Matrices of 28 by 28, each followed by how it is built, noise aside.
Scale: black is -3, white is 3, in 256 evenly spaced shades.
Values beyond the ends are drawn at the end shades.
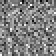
repeating columns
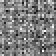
blocks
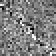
banded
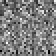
repeating columns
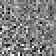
lower triangular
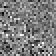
lower triangular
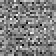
blocks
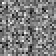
repeating rows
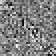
banded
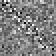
banded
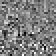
lower triangular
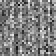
blocks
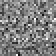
repeating columns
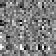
low rank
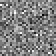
blocks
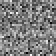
repeating columns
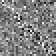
banded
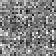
blocks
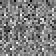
repeating columns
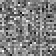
blocks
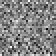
repeating columns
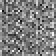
repeating rows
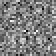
blocks
